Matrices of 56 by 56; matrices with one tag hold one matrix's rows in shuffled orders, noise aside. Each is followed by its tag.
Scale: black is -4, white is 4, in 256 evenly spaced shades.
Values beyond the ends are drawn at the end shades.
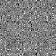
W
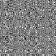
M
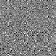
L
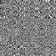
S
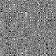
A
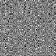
M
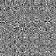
S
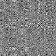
A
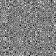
M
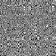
W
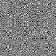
L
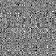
W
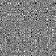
W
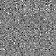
S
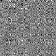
A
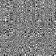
M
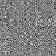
M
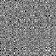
S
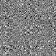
M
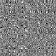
A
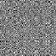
S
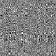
A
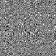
M
